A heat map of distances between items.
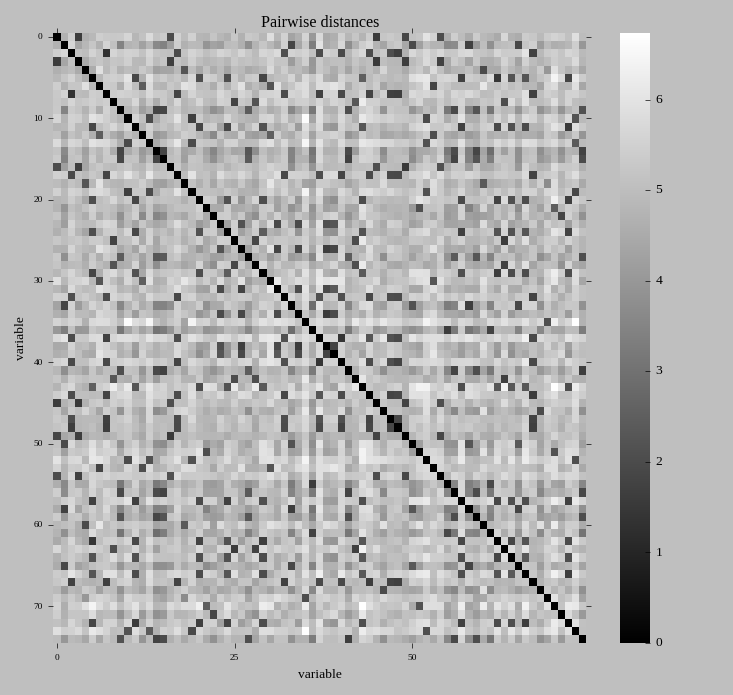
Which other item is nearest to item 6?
53
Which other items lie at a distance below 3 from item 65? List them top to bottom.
1, 33, 50, 58
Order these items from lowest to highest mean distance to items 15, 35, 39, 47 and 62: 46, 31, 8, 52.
31, 46, 8, 52
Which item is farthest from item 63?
43
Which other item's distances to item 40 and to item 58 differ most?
37
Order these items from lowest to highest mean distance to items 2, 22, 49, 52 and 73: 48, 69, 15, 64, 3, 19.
19, 48, 3, 15, 69, 64
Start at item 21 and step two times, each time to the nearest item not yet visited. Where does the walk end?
70
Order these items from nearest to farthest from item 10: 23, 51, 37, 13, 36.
13, 36, 23, 51, 37
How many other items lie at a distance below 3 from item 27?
7
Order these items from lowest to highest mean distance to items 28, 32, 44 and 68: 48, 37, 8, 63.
48, 37, 63, 8
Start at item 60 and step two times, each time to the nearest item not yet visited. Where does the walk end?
18
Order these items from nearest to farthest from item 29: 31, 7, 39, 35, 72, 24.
72, 24, 39, 31, 7, 35
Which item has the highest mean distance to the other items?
35
